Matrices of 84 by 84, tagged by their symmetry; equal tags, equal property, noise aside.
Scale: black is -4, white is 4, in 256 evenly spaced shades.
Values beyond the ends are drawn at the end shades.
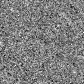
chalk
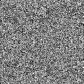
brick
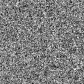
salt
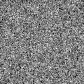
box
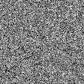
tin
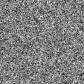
tin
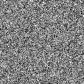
salt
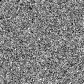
box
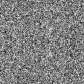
brick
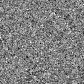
chalk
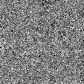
tin
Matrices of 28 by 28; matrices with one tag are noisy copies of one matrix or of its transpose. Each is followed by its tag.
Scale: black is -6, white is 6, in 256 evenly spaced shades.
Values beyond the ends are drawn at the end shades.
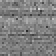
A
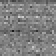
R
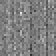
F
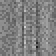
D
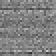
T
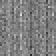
F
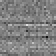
D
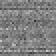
T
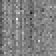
R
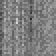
R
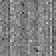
T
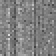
A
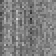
R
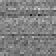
A
